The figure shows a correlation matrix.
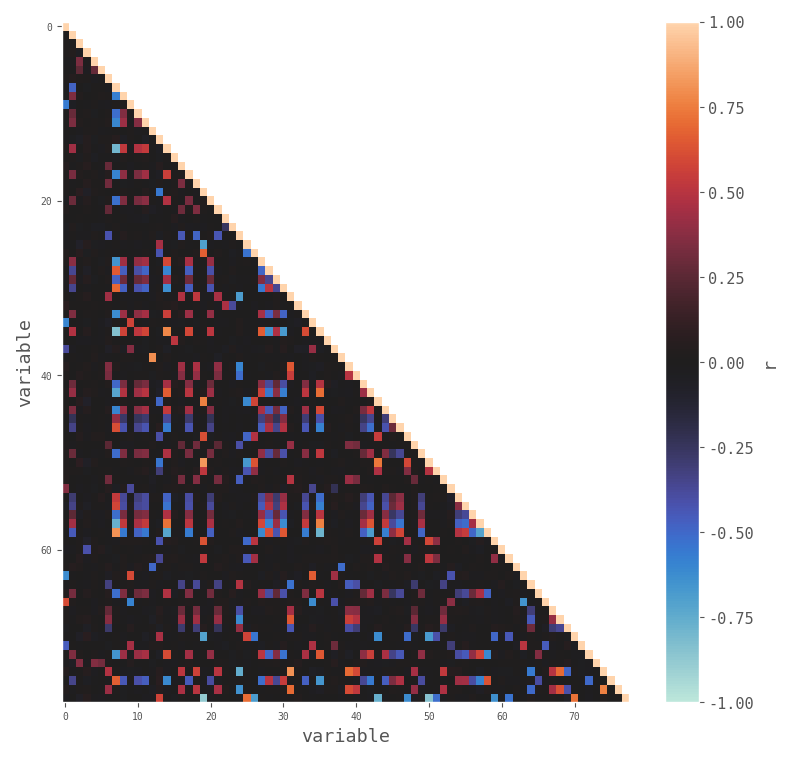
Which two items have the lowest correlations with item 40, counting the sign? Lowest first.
24, 64
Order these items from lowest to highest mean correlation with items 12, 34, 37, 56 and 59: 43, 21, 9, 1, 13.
13, 21, 1, 43, 9
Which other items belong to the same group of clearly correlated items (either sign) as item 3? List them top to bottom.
60
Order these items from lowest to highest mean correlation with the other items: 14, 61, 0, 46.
46, 0, 61, 14
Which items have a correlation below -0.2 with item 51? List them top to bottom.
13, 25, 70, 77
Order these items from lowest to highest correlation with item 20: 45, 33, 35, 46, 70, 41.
46, 45, 70, 41, 33, 35
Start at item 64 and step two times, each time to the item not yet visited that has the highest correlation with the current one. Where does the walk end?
69
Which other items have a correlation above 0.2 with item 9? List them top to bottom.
34, 37, 63, 71
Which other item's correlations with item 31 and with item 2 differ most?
74
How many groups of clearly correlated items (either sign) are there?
9
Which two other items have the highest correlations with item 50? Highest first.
19, 43
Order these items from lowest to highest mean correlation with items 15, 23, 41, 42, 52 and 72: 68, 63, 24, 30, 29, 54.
30, 54, 24, 63, 68, 29
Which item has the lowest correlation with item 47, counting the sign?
77
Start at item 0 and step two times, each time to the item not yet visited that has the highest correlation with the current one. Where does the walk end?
53
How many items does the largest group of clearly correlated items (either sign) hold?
28
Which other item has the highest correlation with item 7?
58
